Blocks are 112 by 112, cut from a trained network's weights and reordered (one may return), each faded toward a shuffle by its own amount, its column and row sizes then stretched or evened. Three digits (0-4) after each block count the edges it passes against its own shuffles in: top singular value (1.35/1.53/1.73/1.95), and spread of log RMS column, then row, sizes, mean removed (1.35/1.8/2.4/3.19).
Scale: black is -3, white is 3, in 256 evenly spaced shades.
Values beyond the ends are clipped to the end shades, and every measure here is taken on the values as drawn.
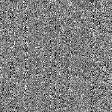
0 4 1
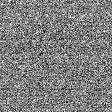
0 0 2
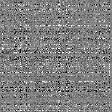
3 4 4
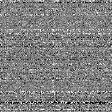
4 2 4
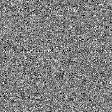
0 1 3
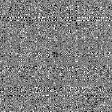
1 3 4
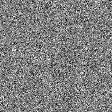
0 1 1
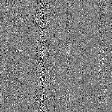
1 4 2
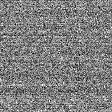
2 1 0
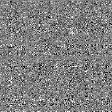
0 3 4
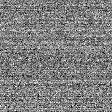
3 0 2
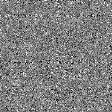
1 2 2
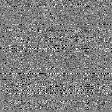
4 2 4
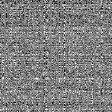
4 4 2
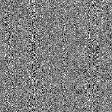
4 4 0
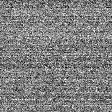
4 1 1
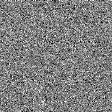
0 1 2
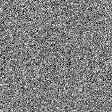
0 1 2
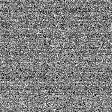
2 1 1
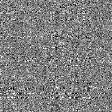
4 2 3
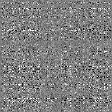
2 4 4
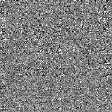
1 3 3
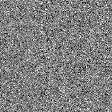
2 2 0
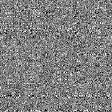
4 1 3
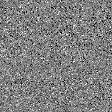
1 1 2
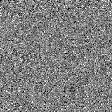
3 0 1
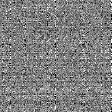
3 4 0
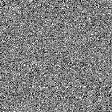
2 1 2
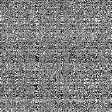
4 4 1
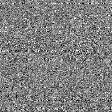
3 0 3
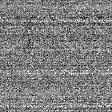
4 2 2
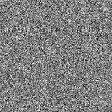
4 0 1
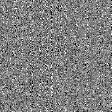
0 4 1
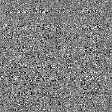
0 2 4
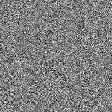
4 1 0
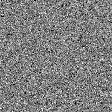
1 0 0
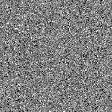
2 2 0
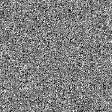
1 2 0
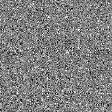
3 3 2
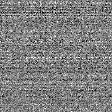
4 3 3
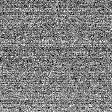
4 1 0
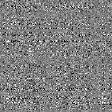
0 3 4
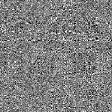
4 3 2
